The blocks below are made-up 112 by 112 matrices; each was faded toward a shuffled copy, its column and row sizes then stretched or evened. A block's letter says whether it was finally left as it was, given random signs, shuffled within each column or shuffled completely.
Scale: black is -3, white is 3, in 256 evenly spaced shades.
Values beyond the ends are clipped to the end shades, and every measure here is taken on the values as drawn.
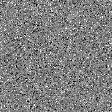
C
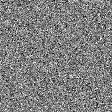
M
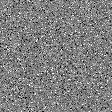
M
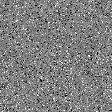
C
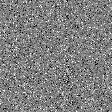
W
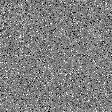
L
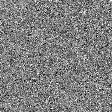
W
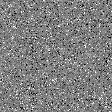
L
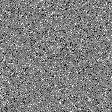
M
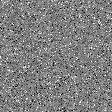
M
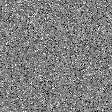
W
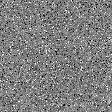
L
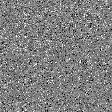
C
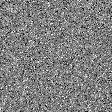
M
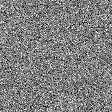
M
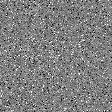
W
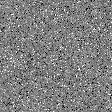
M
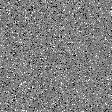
W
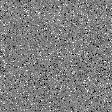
L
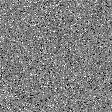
M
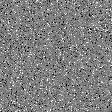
M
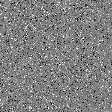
L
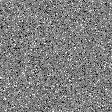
M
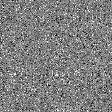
C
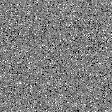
L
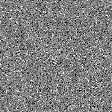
C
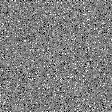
L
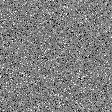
M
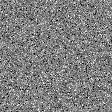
M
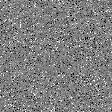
L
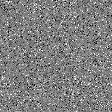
C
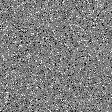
M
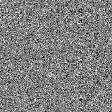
C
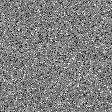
M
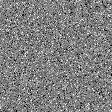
M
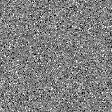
C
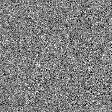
L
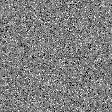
W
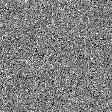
C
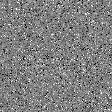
L
